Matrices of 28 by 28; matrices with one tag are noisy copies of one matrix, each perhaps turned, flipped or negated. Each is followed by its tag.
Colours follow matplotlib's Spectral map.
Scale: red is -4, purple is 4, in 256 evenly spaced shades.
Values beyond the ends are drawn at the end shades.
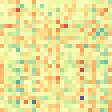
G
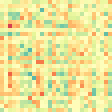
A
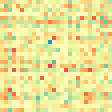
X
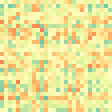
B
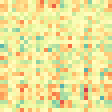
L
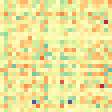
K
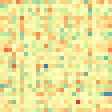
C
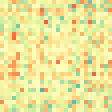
X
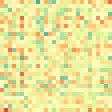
C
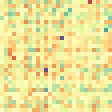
K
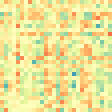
A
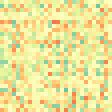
K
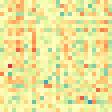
G
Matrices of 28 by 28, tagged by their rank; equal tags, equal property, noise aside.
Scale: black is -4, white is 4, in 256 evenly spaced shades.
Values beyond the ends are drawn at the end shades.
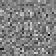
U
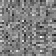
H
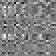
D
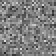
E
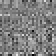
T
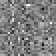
H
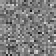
E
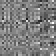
D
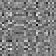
D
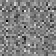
U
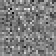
E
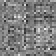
T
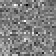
E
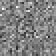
U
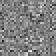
H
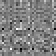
D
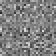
H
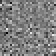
T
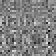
D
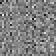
E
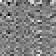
T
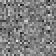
H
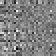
D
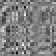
D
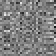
D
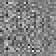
H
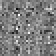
H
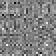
H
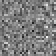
U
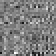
T
